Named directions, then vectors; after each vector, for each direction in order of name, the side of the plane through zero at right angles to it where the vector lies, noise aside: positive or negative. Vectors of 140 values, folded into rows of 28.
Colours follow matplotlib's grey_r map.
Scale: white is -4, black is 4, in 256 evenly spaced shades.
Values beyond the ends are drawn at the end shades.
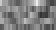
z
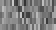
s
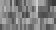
positive, positive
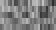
positive, positive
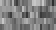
positive, positive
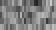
positive, negative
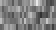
negative, positive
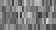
negative, positive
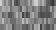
positive, positive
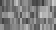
negative, negative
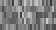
negative, positive
